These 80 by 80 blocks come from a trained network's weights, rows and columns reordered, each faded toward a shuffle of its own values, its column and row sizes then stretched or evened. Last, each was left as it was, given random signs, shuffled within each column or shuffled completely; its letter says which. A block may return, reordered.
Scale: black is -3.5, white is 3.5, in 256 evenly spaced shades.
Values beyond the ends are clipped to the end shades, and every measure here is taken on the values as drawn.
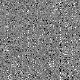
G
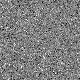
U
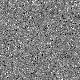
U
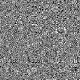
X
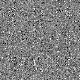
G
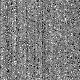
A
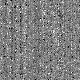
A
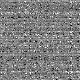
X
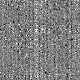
X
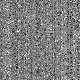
A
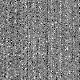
A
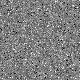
U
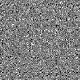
X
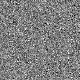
A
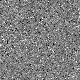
U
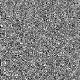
X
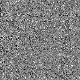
G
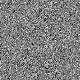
A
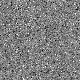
U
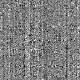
X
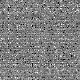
X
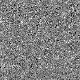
G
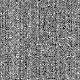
X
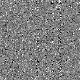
G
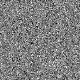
A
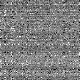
X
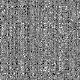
X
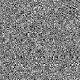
X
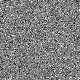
U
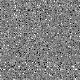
G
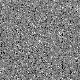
A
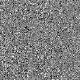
G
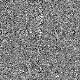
G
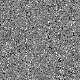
A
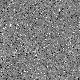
U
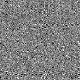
X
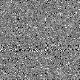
G
